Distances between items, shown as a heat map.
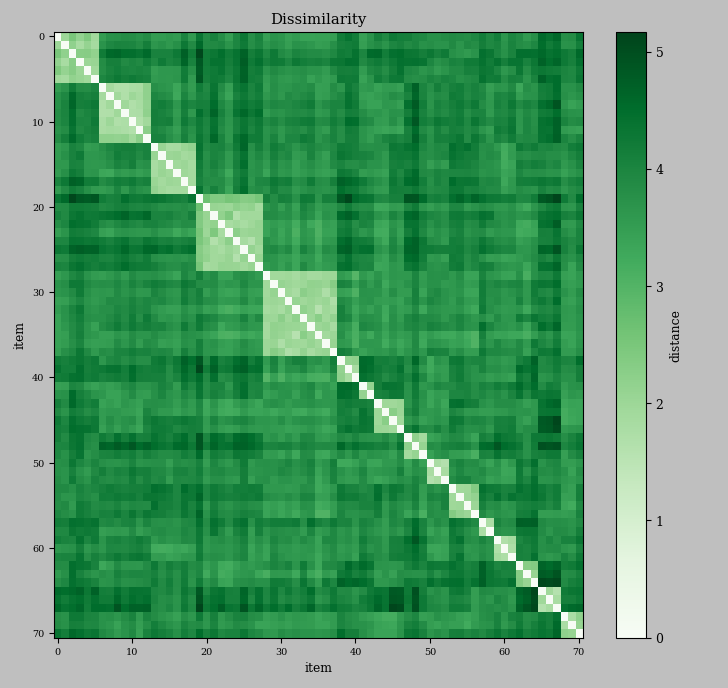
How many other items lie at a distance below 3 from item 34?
9
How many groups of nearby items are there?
16
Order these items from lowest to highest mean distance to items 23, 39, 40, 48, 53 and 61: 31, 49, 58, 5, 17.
49, 31, 58, 5, 17
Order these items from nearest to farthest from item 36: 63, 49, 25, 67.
49, 63, 25, 67
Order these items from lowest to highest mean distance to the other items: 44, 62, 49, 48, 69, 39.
44, 69, 49, 62, 39, 48
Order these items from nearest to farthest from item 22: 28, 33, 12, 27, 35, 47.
27, 35, 28, 33, 12, 47
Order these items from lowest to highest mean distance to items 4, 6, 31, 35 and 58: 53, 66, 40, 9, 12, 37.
37, 9, 12, 40, 53, 66
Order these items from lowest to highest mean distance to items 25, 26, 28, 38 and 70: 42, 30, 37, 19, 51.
30, 37, 19, 51, 42
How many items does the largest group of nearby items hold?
10
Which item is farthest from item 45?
67
